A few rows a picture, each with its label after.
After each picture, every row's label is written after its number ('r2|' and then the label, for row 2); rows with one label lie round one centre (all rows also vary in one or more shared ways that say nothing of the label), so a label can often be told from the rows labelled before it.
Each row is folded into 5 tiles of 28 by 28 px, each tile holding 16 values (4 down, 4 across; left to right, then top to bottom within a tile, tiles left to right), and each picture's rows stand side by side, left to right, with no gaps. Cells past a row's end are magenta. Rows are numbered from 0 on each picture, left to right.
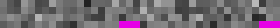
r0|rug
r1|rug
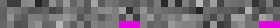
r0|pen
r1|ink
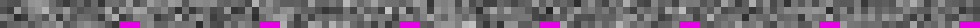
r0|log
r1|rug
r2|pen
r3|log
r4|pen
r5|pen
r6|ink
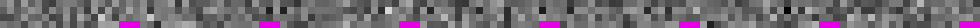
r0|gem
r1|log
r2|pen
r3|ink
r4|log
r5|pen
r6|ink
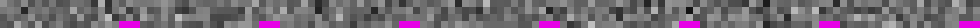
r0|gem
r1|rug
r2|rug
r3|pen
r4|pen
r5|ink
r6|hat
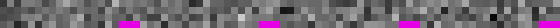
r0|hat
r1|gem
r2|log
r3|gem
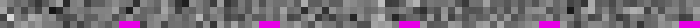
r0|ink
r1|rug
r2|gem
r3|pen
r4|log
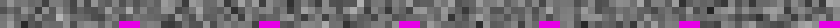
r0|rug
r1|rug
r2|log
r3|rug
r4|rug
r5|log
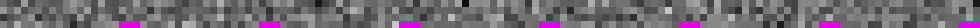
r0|gem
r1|hat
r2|ink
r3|hat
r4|log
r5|ink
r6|ink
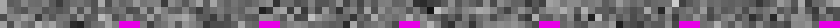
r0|gem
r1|ink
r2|ink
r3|log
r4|rug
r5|gem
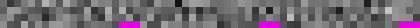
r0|pen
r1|pen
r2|pen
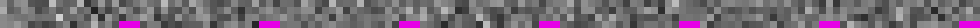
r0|rug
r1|rug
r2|rug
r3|rug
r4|rug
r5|ink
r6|rug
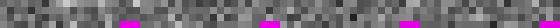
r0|hat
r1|gem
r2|gem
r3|rug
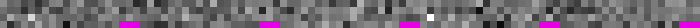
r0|ink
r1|ink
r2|log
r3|ink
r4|hat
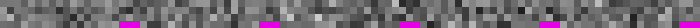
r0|ink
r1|pen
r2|rug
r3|pen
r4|gem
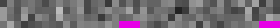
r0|rug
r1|rug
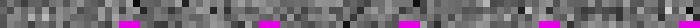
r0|ink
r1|hat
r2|ink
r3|pen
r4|pen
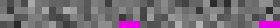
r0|log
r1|pen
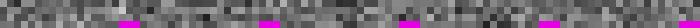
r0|pen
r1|log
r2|gem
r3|ink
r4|ink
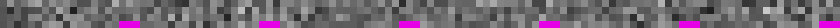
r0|hat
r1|ink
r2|rug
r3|ink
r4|gem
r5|log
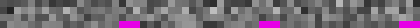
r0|log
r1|log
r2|ink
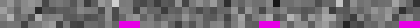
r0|rug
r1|ink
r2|ink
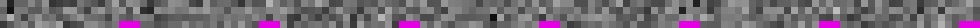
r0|log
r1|log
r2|gem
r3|gem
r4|ink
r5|log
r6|gem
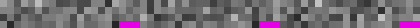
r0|gem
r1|log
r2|gem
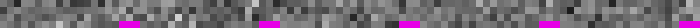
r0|pen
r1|rug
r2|ink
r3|ink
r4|log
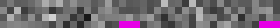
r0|ink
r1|rug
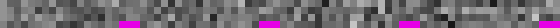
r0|rug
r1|gem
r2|hat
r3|log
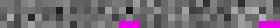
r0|pen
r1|ink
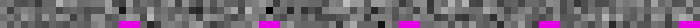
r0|ink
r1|pen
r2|hat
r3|log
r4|ink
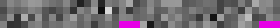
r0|pen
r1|gem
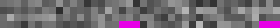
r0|ink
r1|log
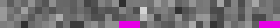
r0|rug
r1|rug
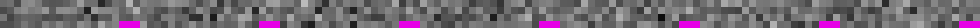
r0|log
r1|gem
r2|rug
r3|gem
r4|rug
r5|hat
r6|hat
